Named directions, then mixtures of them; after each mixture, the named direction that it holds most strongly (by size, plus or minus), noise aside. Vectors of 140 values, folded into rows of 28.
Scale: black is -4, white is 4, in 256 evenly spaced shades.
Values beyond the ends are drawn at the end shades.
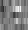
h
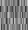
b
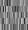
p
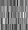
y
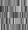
b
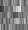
h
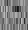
p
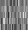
y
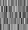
p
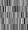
p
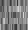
y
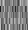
b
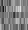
h
